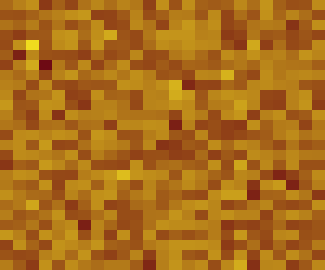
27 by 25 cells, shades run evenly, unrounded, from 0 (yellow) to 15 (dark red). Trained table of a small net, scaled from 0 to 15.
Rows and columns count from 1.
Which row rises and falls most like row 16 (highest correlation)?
14
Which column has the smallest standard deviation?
24
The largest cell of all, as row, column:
7, 4
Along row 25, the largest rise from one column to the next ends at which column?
18
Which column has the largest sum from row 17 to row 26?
20
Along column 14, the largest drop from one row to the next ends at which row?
9
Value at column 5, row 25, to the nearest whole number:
5
